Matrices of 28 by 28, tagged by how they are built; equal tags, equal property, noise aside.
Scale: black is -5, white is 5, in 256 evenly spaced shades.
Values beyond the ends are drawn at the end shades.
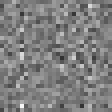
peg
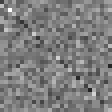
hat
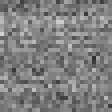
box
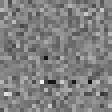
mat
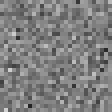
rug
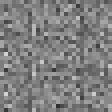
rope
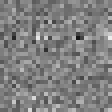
peg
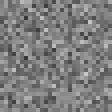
rope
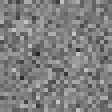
rug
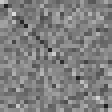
hat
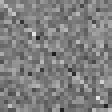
hat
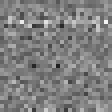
mat
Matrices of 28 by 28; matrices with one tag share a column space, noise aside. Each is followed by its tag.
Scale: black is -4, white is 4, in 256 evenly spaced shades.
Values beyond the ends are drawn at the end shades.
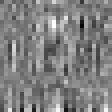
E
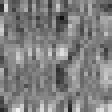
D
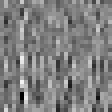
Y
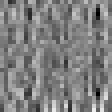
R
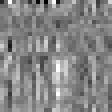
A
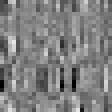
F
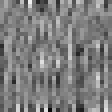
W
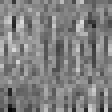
E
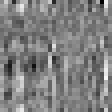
A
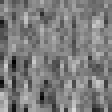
Y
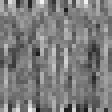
W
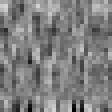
D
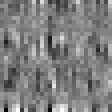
F
